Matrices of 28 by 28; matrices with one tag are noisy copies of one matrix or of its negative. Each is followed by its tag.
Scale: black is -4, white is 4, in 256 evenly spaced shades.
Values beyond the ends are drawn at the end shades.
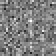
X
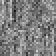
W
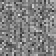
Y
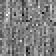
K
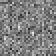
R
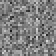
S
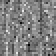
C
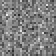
Y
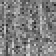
C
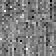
K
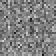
X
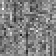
W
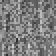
C
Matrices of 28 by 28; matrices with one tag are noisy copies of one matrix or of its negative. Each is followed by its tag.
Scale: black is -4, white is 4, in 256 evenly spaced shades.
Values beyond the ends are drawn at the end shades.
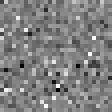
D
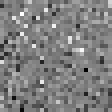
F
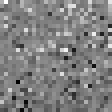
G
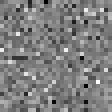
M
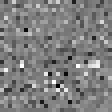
D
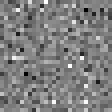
M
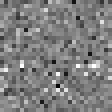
D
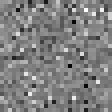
M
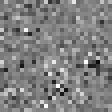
D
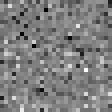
F
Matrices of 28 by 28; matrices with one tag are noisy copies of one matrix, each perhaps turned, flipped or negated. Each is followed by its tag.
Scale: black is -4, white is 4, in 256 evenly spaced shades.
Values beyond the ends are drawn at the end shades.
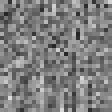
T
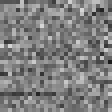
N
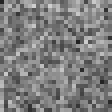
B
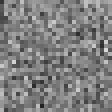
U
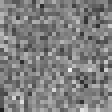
U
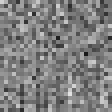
T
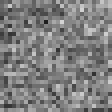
B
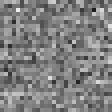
N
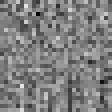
T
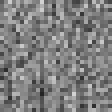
T
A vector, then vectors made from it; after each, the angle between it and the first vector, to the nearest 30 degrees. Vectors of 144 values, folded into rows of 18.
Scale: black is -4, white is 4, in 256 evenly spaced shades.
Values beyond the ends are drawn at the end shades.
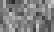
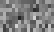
90 degrees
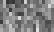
30 degrees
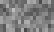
90 degrees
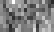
150 degrees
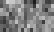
120 degrees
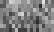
120 degrees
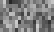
30 degrees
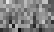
90 degrees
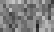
150 degrees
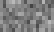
150 degrees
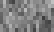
30 degrees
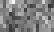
150 degrees
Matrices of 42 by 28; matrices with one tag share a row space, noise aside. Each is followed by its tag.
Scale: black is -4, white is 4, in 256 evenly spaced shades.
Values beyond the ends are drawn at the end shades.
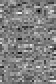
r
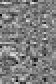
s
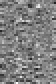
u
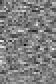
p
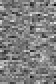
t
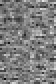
t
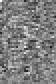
p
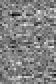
r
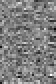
r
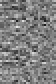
s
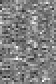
s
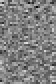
p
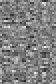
s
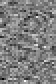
p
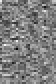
s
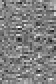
r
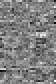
t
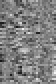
u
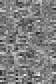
u
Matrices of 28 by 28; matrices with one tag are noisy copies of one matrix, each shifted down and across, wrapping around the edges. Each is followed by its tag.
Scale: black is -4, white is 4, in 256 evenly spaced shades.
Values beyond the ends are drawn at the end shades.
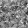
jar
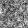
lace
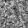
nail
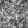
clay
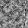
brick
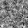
nail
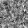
nail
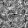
jar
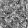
brick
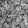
lace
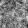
clay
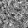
brick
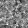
jar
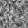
brick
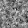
nail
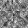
brick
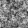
lace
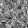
brick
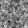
lace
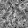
brick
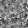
jar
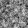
lace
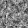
brick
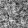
lace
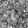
lace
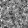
nail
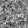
jar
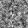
nail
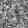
nail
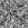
brick
